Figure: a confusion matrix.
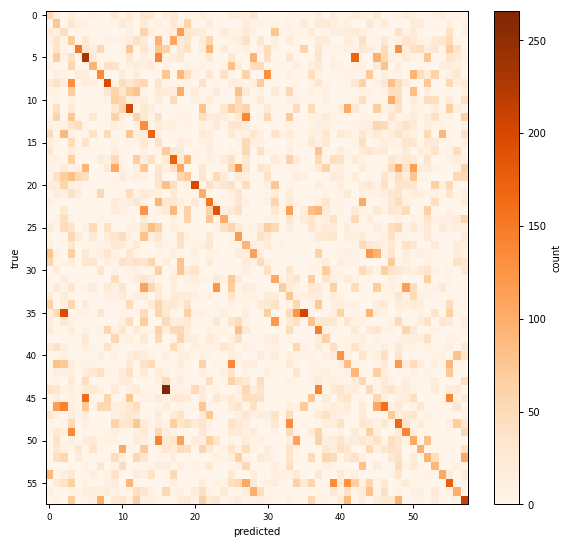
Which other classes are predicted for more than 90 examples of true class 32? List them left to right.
13, 23, 49
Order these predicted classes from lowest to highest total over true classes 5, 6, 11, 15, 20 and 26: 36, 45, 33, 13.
33, 36, 13, 45
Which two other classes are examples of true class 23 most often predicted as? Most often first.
13, 33
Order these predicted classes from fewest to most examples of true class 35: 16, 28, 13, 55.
28, 16, 13, 55
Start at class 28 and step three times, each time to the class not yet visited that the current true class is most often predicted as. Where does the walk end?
37
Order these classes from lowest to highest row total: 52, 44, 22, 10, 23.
10, 22, 52, 44, 23
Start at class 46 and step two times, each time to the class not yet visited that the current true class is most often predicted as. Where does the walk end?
18
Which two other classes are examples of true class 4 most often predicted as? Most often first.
48, 22
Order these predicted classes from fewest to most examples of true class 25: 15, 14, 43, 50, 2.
43, 50, 2, 15, 14
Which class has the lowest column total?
32
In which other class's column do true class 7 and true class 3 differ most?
30
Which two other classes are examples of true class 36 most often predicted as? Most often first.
31, 13
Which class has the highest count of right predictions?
5
